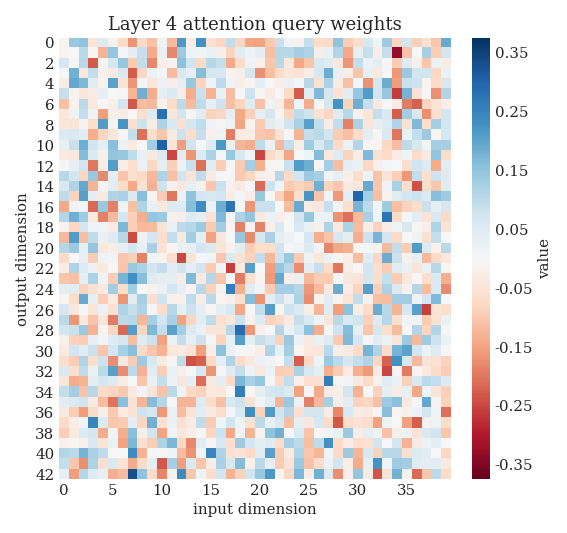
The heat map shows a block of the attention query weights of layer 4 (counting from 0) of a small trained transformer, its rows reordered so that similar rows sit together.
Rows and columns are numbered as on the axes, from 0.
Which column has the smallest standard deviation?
0
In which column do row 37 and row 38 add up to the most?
3
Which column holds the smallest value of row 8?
29
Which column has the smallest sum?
28
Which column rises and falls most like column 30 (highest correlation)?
8
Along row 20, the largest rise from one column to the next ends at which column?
36
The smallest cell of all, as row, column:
1, 34
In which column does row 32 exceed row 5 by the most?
24
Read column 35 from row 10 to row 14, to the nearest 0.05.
0.1 0 -0.05 -0.15 -0.05
